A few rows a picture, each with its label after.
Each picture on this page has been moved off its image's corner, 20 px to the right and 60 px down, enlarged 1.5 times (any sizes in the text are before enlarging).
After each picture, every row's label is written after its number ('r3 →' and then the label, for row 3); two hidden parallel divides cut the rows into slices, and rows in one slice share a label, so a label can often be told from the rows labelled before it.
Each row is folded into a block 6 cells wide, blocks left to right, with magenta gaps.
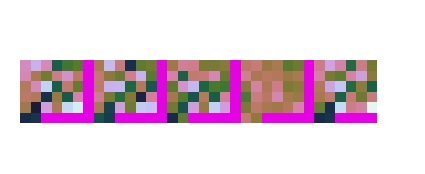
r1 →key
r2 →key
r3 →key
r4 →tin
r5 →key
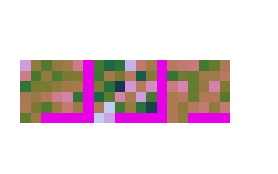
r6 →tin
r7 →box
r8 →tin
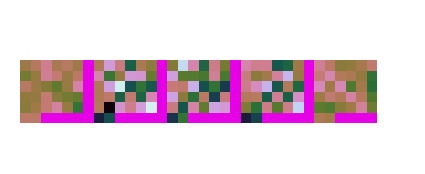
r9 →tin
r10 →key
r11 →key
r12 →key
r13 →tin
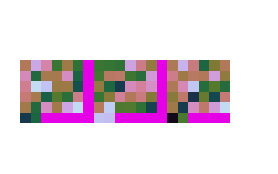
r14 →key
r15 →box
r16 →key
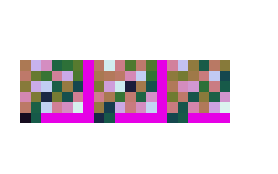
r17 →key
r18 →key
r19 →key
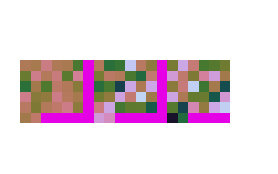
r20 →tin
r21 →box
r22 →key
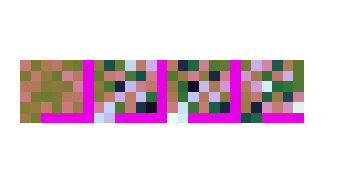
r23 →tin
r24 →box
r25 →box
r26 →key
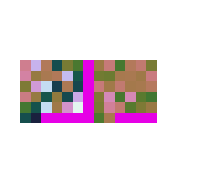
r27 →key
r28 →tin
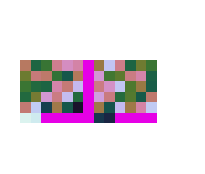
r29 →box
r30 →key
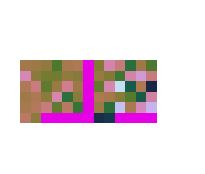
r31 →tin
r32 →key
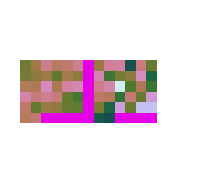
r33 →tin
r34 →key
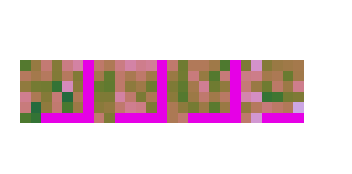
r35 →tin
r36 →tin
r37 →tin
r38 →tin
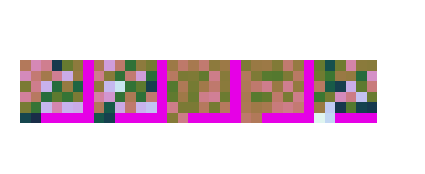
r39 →key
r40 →key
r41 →tin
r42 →tin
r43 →box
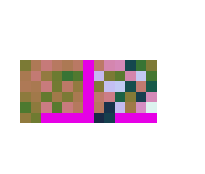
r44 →tin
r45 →key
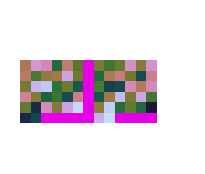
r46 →key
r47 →box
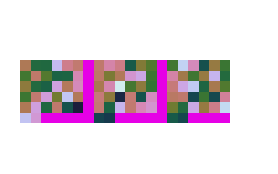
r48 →box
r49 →key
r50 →key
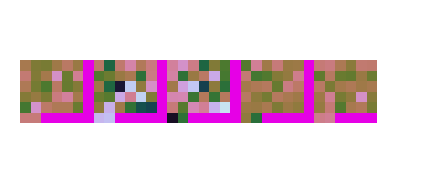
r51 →tin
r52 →box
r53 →key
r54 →tin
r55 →tin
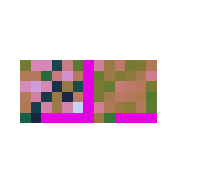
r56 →key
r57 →tin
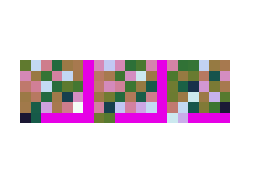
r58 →key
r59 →key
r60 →box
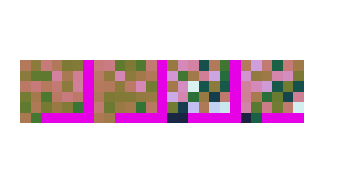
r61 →tin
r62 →tin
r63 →key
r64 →key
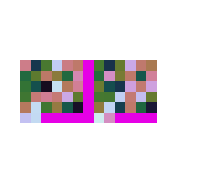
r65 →box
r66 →box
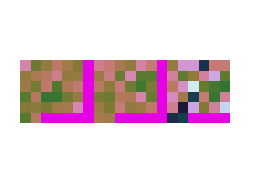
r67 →tin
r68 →tin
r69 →key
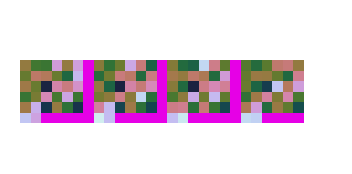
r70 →box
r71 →box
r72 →box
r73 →box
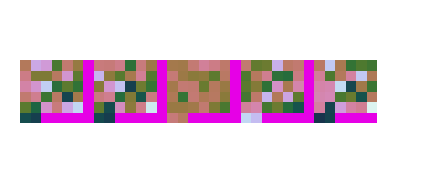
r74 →key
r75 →key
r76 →tin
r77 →box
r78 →key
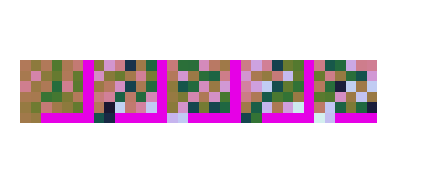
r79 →tin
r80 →key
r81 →box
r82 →key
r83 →box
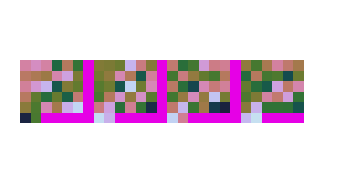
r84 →key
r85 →box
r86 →box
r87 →box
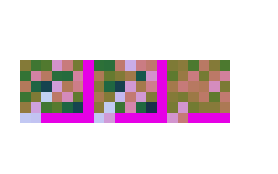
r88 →box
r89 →box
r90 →tin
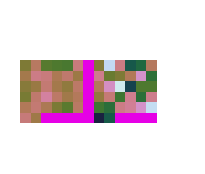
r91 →tin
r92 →key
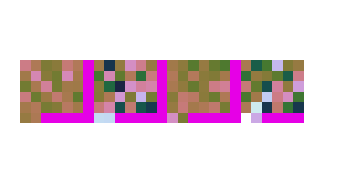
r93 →tin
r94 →box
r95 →tin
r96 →box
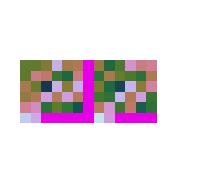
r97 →box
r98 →box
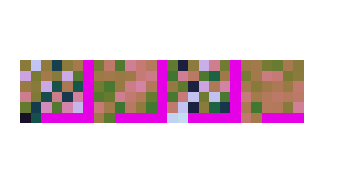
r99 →key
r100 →tin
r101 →box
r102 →tin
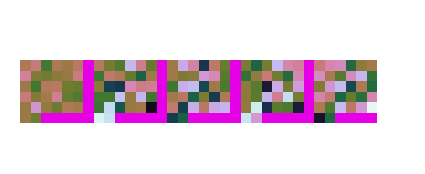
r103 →tin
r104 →box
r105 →key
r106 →box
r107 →key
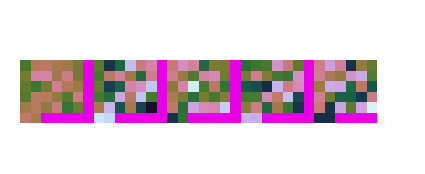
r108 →tin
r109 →box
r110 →key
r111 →box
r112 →key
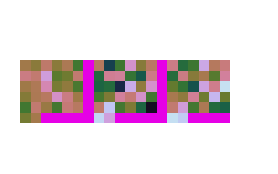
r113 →tin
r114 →box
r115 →box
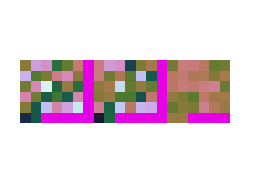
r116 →key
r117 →key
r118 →tin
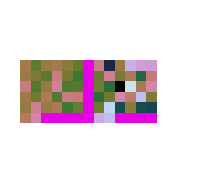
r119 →tin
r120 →box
